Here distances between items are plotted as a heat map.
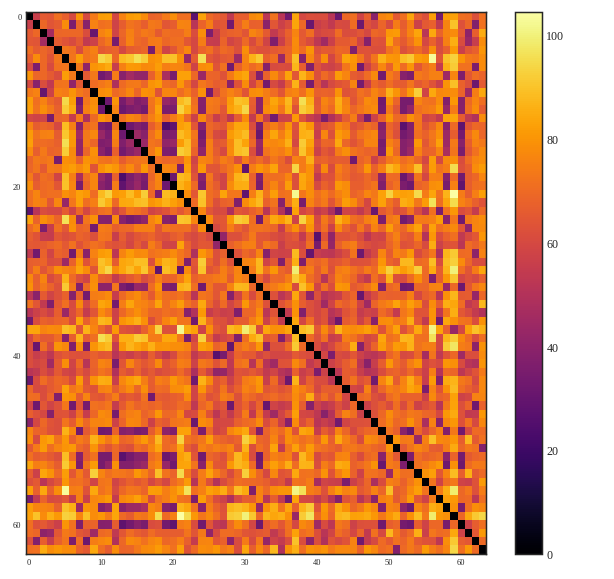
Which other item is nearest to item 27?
40
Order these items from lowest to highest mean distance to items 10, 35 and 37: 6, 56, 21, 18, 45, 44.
45, 44, 6, 18, 56, 21
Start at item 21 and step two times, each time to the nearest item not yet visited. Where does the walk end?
18
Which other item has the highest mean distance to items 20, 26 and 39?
59
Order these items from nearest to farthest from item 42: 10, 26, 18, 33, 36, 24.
26, 36, 33, 18, 24, 10
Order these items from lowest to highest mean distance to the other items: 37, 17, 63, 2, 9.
2, 17, 9, 63, 37
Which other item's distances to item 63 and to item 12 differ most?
34
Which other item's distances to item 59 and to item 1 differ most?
39
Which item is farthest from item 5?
56
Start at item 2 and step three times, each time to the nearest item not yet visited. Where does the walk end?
61
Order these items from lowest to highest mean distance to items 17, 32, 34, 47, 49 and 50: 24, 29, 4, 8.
4, 24, 8, 29
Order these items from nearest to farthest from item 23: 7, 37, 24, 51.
51, 7, 24, 37
